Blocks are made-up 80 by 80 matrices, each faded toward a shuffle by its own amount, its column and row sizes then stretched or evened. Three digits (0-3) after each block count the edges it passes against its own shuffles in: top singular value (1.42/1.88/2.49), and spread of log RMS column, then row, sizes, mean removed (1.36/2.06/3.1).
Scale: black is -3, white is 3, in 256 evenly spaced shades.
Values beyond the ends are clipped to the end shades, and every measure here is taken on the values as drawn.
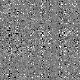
1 2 2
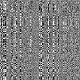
3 3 1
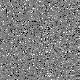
1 1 1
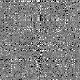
2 2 2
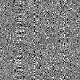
2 2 0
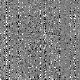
0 3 1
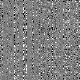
1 3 1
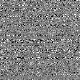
0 1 3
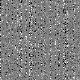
0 3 0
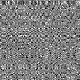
3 0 2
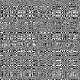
3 2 3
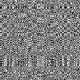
3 0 2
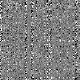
0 3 2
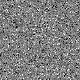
1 1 0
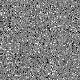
1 1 1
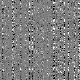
2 3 0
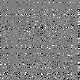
2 2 3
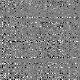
1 2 3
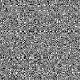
2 1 2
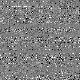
0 1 3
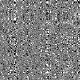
2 2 1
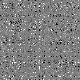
0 2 2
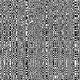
3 3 0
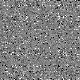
1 1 2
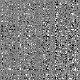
0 3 2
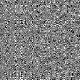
2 2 1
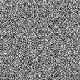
2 0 0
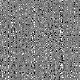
2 3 1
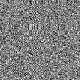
2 0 0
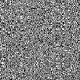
2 1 0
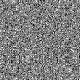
2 0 0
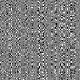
3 3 1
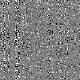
0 3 2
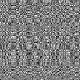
3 0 2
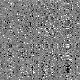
2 2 1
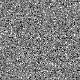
0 1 1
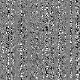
1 3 1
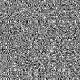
2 0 1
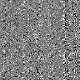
2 2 1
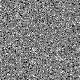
1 0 0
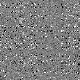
1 2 2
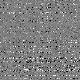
0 1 3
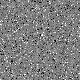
0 0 0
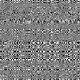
3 2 3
